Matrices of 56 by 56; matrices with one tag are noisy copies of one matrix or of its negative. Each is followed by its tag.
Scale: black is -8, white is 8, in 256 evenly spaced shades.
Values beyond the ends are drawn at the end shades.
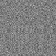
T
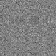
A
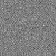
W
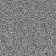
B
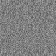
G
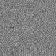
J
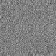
G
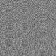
B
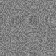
A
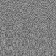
B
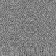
J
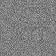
W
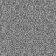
G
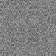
A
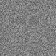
A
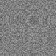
A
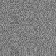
J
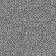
W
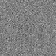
T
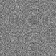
A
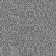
J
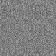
G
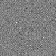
W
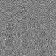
B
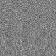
B
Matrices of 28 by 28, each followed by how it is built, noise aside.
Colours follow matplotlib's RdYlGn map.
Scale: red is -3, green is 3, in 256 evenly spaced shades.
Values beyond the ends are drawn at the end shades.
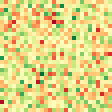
noise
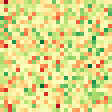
repeating rows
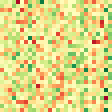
repeating rows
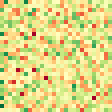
repeating rows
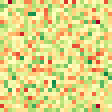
repeating columns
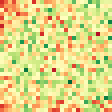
smooth
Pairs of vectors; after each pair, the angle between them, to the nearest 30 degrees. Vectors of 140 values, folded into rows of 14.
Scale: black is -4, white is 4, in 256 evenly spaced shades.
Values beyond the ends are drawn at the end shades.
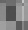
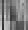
60 degrees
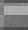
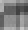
150 degrees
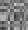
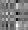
90 degrees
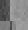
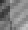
30 degrees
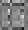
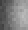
90 degrees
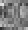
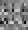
120 degrees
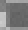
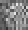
120 degrees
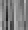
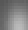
90 degrees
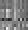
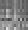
30 degrees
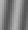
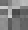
90 degrees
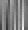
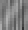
150 degrees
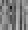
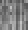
150 degrees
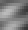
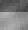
60 degrees
